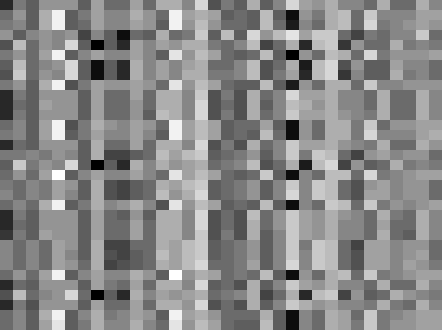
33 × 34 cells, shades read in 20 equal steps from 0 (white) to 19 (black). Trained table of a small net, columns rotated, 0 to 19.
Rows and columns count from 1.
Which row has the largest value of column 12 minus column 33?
4
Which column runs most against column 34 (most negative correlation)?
25
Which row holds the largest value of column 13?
21
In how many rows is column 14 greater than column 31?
6
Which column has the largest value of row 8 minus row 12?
8
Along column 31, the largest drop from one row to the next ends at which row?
30
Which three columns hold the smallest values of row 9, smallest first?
5, 14, 29
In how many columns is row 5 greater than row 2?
19
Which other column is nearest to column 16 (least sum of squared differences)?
26
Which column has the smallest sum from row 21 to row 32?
16
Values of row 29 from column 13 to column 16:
6 6 9 3
